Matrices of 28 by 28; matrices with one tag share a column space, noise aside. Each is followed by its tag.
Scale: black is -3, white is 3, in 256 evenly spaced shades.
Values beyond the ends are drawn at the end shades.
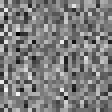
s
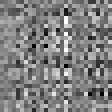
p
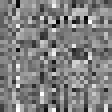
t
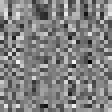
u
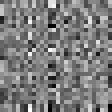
t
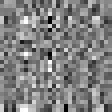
t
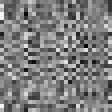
u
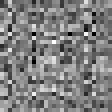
s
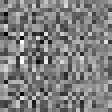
s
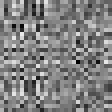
u
